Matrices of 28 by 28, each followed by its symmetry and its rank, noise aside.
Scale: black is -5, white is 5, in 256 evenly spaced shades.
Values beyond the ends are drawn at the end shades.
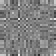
symmetric, rank two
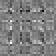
antisymmetric, rank two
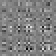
no symmetry, rank two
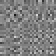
symmetric, rank three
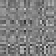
no symmetry, rank three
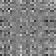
no symmetry, rank three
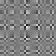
symmetric, rank one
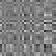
no symmetry, rank two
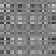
no symmetry, rank one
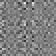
no symmetry, rank three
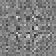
symmetric, rank three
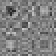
symmetric, rank three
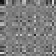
symmetric, rank two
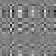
no symmetry, rank one
